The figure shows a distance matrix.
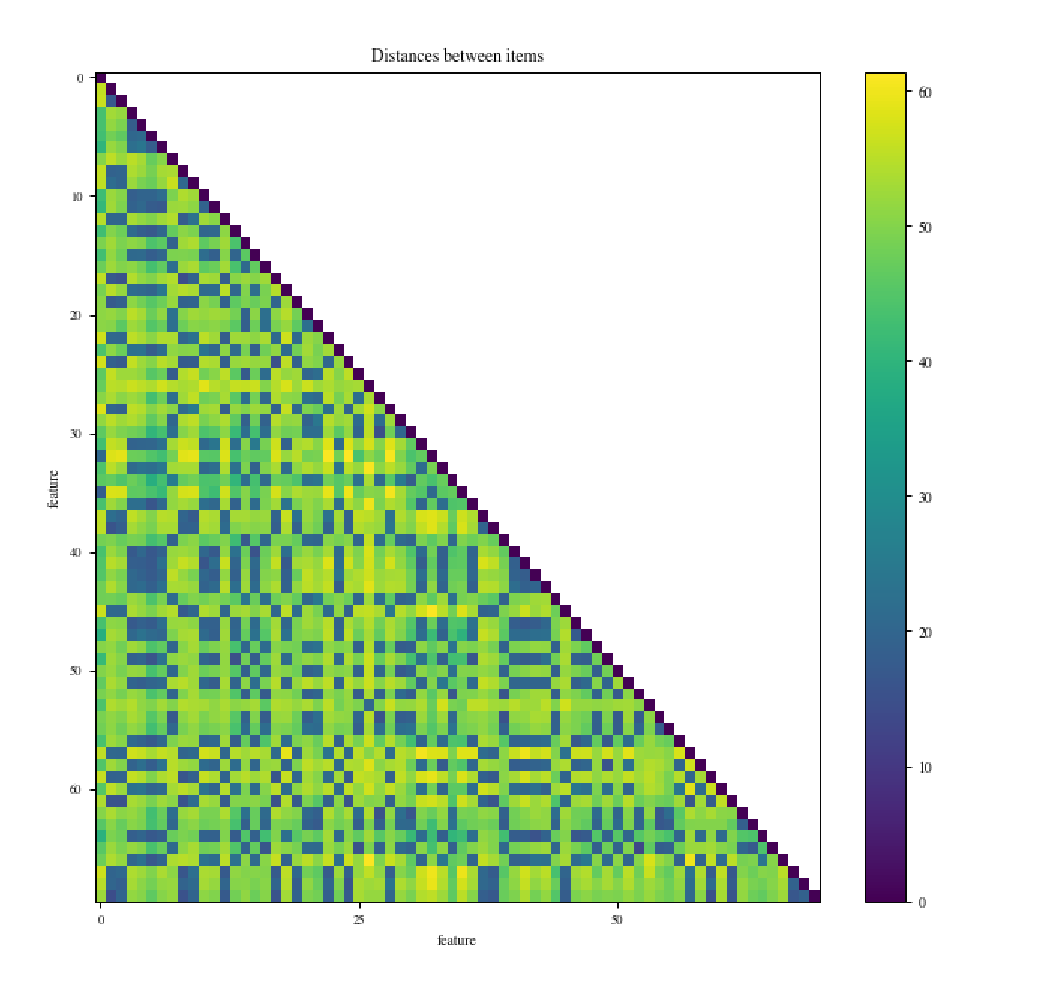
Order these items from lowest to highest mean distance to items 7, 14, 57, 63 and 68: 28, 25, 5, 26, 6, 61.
25, 61, 28, 5, 6, 26
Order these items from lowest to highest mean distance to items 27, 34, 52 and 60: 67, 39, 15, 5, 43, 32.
39, 5, 15, 43, 32, 67
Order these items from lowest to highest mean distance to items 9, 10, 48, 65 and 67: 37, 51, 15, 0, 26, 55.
55, 37, 15, 51, 0, 26
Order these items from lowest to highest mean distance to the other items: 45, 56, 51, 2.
56, 51, 2, 45
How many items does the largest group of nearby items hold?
26
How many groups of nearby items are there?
5
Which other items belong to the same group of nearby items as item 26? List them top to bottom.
53
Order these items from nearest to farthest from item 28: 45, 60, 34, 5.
45, 34, 5, 60
